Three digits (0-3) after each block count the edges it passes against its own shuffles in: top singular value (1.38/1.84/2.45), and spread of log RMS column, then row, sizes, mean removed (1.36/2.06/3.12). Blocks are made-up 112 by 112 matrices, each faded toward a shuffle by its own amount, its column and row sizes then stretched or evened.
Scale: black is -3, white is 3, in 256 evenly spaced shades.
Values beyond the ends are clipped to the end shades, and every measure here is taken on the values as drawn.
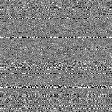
3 0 3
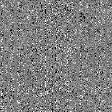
1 3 1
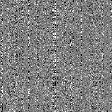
2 3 0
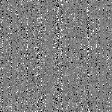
0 3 1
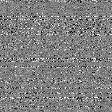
0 1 3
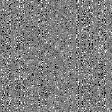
2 3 0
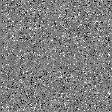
0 2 2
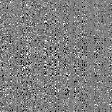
2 3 2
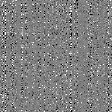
2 3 2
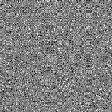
3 0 0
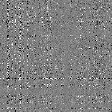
1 3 2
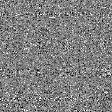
0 1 2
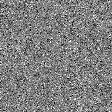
1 1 0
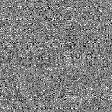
2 0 2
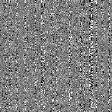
2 3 0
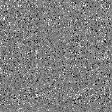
1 2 2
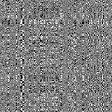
3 3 1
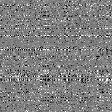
3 1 3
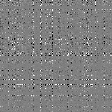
2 3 3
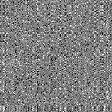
3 2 0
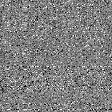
2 0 2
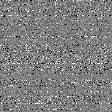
0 0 3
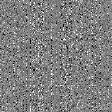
1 3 0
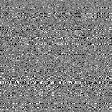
3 0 3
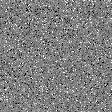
0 0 0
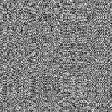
3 0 1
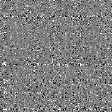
2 2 2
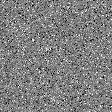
0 0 0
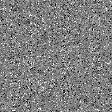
0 2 0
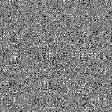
2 1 2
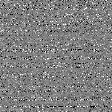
0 0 3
